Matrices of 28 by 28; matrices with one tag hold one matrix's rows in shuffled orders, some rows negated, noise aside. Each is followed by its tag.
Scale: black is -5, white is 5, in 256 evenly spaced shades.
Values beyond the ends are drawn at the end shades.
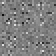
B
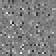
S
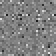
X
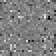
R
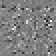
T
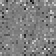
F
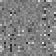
R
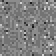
F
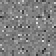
X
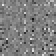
F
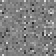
F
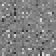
B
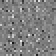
S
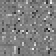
T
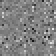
F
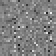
T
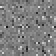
X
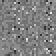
T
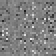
F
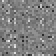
B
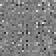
X
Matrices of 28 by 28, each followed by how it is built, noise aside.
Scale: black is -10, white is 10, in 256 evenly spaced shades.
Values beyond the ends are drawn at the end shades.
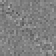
banded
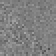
lower triangular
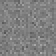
blocks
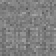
blocks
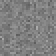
blocks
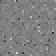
sparse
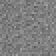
repeating rows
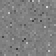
sparse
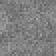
smooth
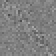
banded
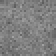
smooth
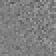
upper triangular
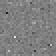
sparse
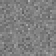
repeating rows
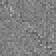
banded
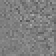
upper triangular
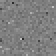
sparse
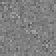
banded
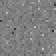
sparse
